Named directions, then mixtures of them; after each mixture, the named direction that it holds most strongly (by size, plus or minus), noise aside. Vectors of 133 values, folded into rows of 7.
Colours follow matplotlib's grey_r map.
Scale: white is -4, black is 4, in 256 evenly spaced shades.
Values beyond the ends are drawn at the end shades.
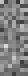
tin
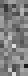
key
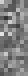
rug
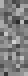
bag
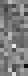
key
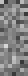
tin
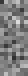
bag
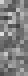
rug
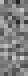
bag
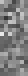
rug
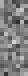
bag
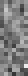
key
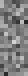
bag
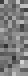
tin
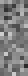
key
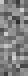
bag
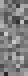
bag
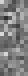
rug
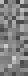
tin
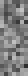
bag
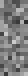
bag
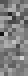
rug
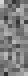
bag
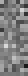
tin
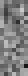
bag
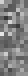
rug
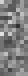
rug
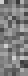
tin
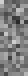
bag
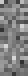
tin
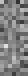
tin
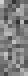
bag
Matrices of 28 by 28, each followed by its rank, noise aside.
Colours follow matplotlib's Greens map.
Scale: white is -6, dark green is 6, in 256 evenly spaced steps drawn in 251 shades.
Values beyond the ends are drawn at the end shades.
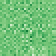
three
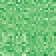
four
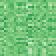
three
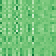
two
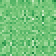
three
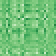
two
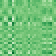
one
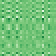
one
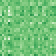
three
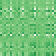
two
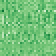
four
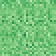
four
